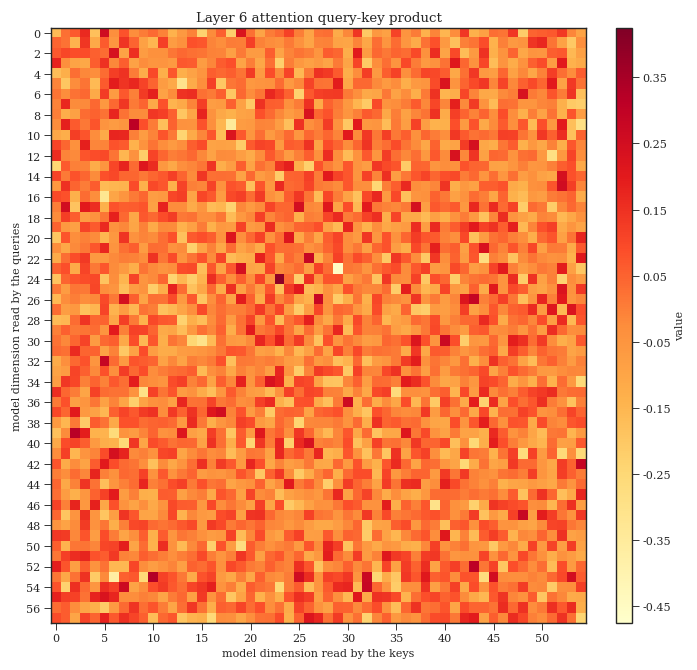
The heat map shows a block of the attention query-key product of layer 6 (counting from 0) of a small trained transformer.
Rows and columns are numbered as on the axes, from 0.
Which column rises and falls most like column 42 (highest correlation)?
27
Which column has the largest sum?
3
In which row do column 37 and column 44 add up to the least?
36
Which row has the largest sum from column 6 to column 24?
37
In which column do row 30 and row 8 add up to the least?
14
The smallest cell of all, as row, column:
23, 29
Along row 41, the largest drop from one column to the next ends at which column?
48
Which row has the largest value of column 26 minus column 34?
22
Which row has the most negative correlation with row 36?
33
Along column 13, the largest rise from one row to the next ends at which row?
6
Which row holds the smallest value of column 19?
50
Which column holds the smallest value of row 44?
28
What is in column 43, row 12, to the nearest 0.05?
0.15
